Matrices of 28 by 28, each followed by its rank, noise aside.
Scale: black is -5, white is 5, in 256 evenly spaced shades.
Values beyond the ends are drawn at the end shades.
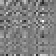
two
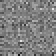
six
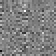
four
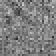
six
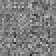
six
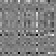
two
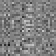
four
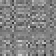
three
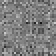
six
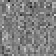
six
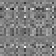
two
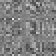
four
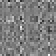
four
